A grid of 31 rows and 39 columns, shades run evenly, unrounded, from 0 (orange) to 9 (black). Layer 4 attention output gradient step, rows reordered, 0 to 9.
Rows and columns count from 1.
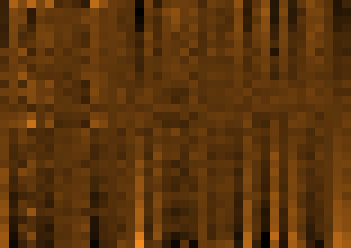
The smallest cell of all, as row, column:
31, 16
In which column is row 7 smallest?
3
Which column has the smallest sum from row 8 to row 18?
4
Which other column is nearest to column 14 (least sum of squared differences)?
26
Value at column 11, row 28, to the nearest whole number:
8
